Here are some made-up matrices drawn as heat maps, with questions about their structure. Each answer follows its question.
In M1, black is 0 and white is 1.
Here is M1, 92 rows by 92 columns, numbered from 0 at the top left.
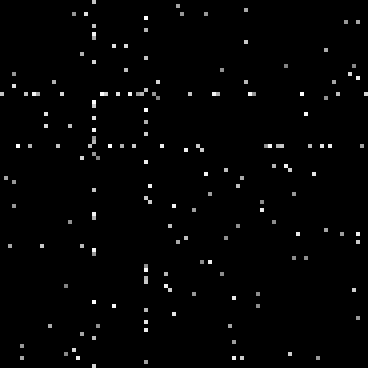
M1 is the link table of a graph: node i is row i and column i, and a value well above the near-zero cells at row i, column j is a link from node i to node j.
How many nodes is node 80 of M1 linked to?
1
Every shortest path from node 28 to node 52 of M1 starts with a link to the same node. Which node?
node 76
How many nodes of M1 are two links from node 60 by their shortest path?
5
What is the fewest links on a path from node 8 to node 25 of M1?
2
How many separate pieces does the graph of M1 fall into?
6
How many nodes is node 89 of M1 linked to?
5
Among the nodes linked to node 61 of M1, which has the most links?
node 20
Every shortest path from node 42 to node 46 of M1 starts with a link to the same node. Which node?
node 56
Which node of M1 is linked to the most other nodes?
node 23
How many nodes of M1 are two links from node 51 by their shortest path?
4
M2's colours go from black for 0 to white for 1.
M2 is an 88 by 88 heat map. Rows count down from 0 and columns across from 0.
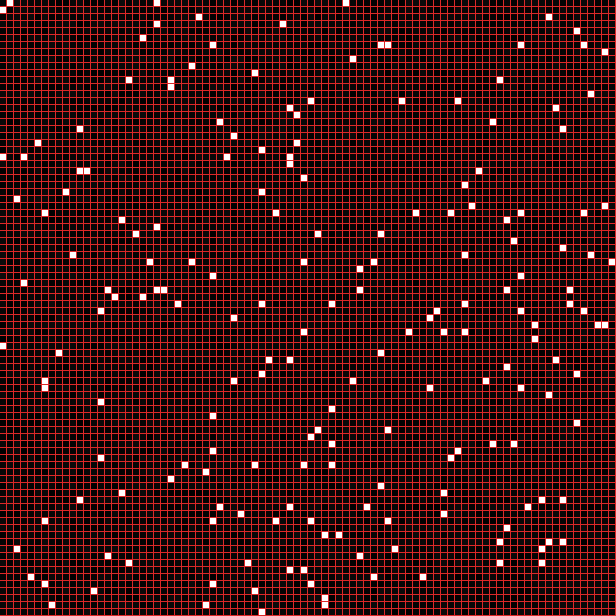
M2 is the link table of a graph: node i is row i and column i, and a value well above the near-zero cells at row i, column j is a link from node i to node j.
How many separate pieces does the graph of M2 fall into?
5
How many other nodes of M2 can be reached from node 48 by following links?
7
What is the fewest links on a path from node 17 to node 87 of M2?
6
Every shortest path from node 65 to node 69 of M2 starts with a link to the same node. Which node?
node 64
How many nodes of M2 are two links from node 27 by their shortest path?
4
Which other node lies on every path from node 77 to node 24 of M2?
node 11
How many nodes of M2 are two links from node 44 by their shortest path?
6
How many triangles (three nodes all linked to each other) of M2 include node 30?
3
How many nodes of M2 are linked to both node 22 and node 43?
0
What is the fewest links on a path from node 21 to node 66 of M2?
3
